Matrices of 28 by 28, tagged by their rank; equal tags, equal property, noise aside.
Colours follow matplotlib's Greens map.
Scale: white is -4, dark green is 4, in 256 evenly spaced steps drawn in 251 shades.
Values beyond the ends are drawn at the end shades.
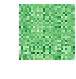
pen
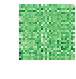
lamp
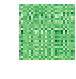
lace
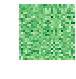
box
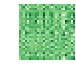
pen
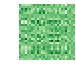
pen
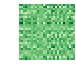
pen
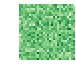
box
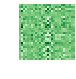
pen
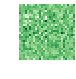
box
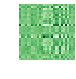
lace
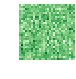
box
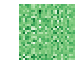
pen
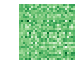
lamp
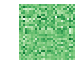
lamp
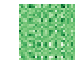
lace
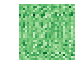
lamp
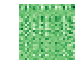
pen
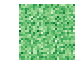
box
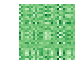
lace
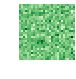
box
